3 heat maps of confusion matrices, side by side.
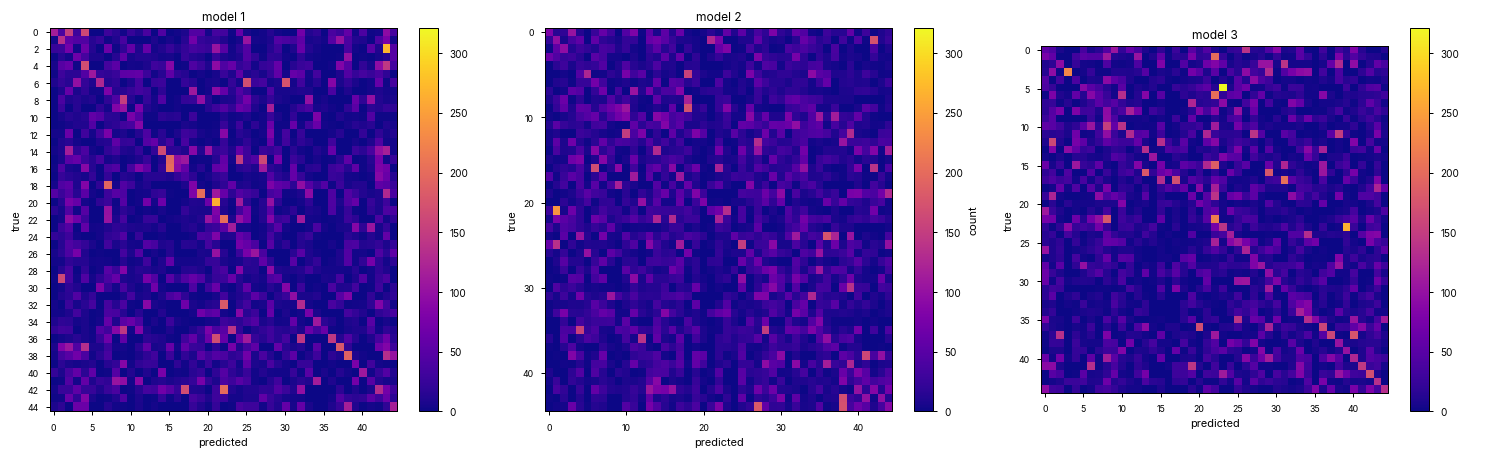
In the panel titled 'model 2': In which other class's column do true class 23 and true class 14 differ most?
44
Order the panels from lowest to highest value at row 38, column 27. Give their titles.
model 2, model 1, model 3
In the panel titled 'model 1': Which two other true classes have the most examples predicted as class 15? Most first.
16, 4
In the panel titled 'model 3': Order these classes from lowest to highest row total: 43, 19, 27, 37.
27, 43, 37, 19
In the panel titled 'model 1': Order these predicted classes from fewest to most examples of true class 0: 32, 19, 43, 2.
19, 32, 43, 2
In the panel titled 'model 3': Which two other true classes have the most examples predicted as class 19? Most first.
41, 7
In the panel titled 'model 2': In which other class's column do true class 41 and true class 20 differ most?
12
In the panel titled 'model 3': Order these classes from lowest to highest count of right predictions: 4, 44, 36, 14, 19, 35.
4, 19, 35, 14, 44, 36
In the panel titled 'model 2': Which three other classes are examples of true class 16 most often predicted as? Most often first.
6, 42, 22
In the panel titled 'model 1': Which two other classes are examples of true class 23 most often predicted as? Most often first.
41, 39
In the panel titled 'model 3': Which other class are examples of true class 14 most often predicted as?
23
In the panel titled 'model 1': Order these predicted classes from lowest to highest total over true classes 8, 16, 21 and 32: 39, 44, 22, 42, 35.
35, 44, 39, 42, 22
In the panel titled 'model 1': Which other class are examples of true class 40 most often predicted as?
14
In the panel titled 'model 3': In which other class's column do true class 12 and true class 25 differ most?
1
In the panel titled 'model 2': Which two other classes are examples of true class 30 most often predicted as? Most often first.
39, 29
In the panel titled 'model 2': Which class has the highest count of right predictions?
25
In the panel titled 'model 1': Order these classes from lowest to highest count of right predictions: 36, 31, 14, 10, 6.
10, 31, 6, 36, 14
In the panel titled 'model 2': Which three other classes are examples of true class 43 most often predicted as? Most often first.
38, 41, 30
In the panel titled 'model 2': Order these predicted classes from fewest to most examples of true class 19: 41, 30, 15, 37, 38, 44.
38, 37, 41, 15, 30, 44
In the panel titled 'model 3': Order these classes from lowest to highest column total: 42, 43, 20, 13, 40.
20, 13, 42, 40, 43
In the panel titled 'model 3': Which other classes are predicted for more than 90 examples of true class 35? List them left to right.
25, 34, 40, 44
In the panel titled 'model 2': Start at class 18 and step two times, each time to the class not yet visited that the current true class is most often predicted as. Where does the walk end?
10
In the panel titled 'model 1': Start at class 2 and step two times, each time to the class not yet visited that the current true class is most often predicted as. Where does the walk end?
4
